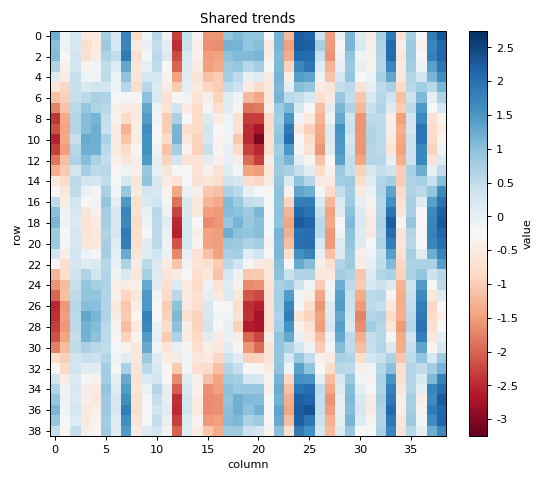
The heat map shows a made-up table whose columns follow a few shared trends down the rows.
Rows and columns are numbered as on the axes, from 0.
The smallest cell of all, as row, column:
10, 20
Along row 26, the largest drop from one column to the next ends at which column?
37
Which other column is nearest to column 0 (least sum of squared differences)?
19
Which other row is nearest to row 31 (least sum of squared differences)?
14
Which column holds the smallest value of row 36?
12
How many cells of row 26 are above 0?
16
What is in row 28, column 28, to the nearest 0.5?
1.5
